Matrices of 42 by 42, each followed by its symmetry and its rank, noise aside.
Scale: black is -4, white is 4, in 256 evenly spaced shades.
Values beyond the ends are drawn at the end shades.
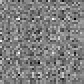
no symmetry, rank five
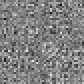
symmetric, rank seven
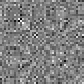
symmetric, rank five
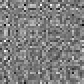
symmetric, rank five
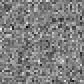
symmetric, rank seven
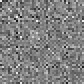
symmetric, rank seven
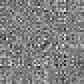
symmetric, rank six
